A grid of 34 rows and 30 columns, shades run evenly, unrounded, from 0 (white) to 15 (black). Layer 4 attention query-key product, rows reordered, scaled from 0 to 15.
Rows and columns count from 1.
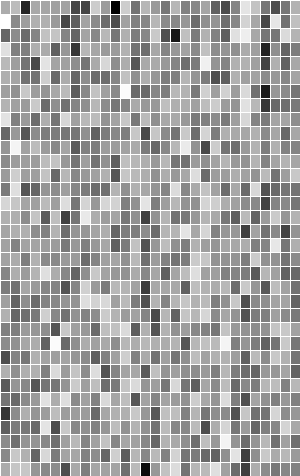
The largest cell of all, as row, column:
1, 12
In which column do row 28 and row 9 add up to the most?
4
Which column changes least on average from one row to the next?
8
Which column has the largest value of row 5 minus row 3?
29
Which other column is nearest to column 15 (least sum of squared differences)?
7
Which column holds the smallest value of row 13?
20
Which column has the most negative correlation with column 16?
17
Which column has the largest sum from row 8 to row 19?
27
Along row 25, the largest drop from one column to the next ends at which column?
6
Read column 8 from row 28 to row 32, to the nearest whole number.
3 7 6 7 4
